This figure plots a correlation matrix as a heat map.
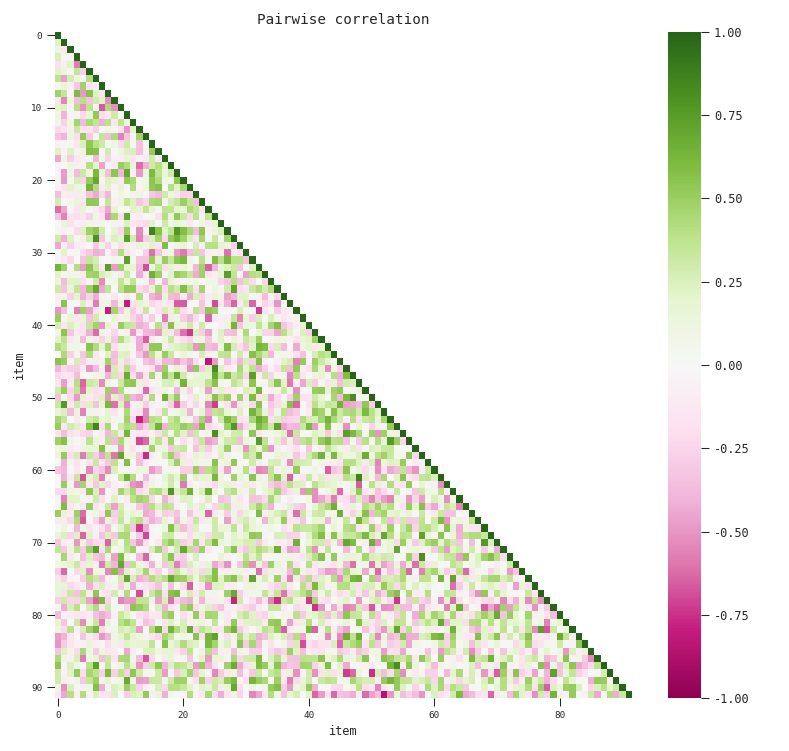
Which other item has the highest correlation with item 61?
48
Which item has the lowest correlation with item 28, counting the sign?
78
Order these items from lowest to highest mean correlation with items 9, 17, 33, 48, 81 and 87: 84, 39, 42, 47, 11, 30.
30, 39, 42, 84, 47, 11
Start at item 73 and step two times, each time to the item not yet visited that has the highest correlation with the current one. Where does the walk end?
58
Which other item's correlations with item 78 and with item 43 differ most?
54
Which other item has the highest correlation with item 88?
79
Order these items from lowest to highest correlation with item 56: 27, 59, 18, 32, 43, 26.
59, 26, 27, 18, 43, 32
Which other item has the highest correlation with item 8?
32
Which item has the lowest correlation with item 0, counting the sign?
24
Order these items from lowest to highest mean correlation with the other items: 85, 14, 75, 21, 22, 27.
14, 85, 22, 21, 27, 75
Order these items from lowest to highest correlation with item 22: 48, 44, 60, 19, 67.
19, 44, 48, 67, 60
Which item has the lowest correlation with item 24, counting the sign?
45
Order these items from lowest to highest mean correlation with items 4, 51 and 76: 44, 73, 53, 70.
73, 70, 44, 53
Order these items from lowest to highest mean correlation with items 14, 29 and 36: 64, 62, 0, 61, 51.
0, 62, 51, 61, 64
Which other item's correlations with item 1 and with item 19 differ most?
51
